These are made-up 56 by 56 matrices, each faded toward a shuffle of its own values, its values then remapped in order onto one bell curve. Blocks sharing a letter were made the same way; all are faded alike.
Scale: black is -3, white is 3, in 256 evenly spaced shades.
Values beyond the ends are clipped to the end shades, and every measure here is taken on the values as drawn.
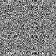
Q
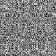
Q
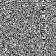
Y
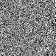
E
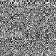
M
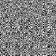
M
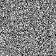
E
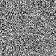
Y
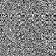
M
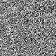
Y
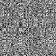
Q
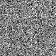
E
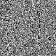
E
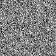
E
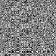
M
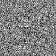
Y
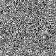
Y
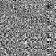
M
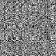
Q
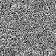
Y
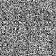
Y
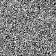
E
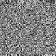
Q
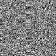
Y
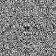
Q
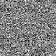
Y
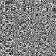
Q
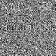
Y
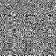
M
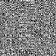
Q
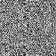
Y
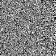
E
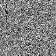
E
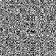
Q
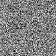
Y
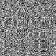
Q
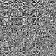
M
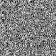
Y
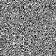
Y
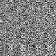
Q
